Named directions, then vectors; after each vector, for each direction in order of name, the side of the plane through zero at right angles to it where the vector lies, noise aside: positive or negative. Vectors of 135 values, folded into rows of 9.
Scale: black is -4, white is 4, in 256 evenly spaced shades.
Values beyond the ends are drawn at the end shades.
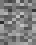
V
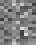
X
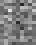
negative, negative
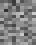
positive, negative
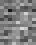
positive, positive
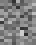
positive, negative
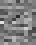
negative, positive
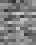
positive, negative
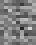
negative, negative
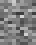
negative, positive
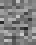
positive, negative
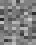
negative, positive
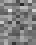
negative, negative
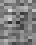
negative, negative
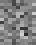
positive, negative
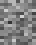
negative, positive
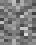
negative, positive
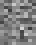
positive, positive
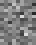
negative, positive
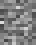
negative, positive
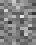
negative, positive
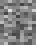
negative, negative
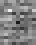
negative, negative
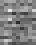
negative, negative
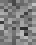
positive, negative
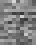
negative, positive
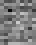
positive, positive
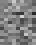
negative, positive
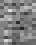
negative, negative
